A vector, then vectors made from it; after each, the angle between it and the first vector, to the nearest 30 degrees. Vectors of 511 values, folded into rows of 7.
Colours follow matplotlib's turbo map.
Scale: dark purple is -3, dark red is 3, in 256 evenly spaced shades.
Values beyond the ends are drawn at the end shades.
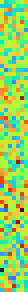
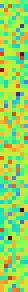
90 degrees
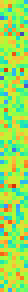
120 degrees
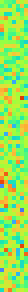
30 degrees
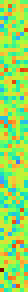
150 degrees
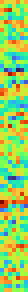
60 degrees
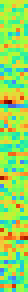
60 degrees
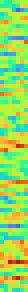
90 degrees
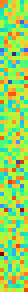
120 degrees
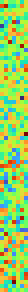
120 degrees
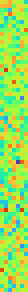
150 degrees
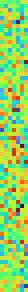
90 degrees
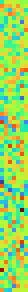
150 degrees
